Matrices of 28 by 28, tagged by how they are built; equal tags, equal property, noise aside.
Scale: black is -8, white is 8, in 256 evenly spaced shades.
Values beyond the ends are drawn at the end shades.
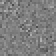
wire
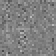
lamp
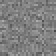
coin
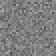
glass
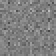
coin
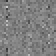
lamp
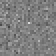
lamp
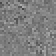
wire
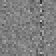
lamp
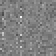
lamp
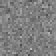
lamp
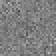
wire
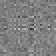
coin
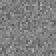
glass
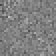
wire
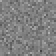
glass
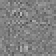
coin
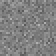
glass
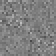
wire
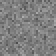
glass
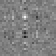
coin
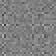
coin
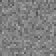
glass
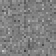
coin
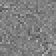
wire
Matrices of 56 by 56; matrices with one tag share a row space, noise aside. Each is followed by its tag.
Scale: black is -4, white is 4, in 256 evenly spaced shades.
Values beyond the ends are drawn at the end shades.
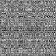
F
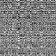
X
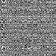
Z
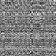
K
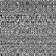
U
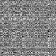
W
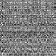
Z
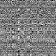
X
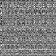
U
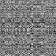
K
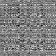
X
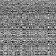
W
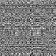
K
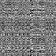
K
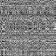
Z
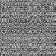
Z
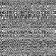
Z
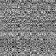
X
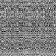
F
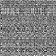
U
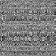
Z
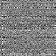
Z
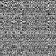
W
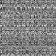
U
